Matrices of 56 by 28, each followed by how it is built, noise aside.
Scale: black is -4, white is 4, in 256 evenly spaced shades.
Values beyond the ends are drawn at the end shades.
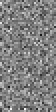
repeating rows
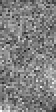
smooth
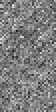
Hankel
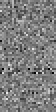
uneven rows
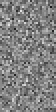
repeating rows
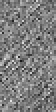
Hankel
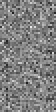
repeating rows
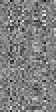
low rank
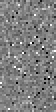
sparse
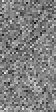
Hankel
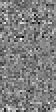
uneven rows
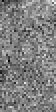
smooth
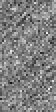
Hankel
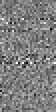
uneven rows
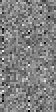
uneven columns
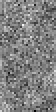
smooth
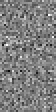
uneven rows
